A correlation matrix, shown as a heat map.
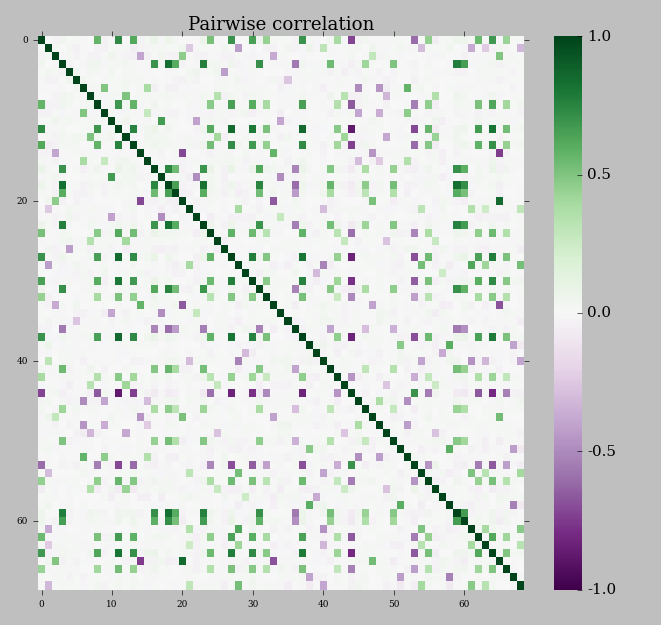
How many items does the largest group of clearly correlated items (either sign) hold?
16
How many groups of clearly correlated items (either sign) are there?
11
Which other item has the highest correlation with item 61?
28
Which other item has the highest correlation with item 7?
12
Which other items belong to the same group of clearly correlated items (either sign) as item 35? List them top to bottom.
5
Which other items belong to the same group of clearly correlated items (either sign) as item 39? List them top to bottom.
29, 57
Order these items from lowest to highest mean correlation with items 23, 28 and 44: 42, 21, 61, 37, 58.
37, 42, 58, 21, 61
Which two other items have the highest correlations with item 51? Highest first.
58, 38
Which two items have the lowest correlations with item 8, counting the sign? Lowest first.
44, 53
